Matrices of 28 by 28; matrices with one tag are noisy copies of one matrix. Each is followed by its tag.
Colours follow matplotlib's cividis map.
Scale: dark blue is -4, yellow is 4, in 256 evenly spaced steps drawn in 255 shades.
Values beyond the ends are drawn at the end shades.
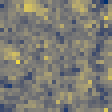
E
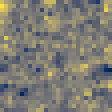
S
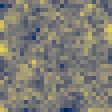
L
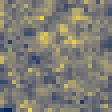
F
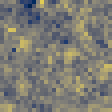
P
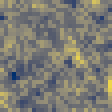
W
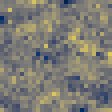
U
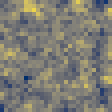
E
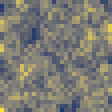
L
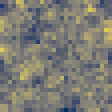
L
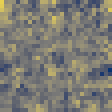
S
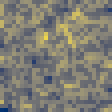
F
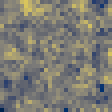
E
